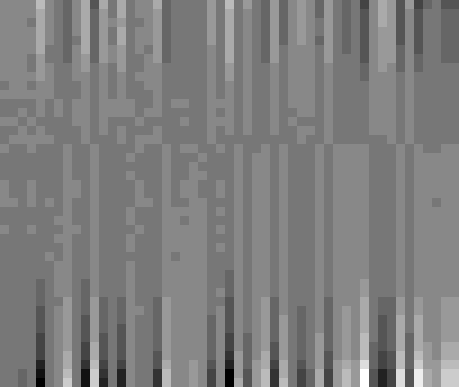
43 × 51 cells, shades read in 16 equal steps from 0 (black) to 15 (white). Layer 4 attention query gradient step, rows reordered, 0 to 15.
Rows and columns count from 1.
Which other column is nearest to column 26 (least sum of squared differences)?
5
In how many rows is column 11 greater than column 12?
27
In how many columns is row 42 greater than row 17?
23
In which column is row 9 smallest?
41
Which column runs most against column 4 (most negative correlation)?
15
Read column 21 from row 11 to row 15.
7 8 7 8 7
